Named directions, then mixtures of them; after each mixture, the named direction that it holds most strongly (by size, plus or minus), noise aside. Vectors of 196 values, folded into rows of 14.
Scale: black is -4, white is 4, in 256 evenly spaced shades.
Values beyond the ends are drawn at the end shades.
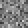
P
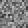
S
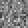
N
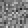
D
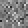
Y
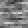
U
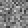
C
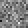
Y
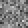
P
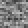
U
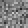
D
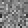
N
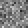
P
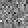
Y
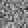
S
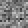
C
